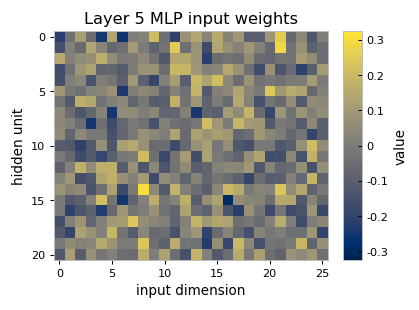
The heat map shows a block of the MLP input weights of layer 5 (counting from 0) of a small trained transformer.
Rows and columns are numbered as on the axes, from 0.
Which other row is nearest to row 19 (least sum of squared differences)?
2
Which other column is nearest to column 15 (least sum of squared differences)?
7
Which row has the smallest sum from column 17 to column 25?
16
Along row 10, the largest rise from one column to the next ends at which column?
6
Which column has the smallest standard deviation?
10
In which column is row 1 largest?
21
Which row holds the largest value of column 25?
3
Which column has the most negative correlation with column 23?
14
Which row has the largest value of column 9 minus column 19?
0
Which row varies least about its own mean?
9
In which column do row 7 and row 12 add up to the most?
18
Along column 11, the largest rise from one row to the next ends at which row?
1
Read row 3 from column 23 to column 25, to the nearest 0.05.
-0.2 -0.1 0.1
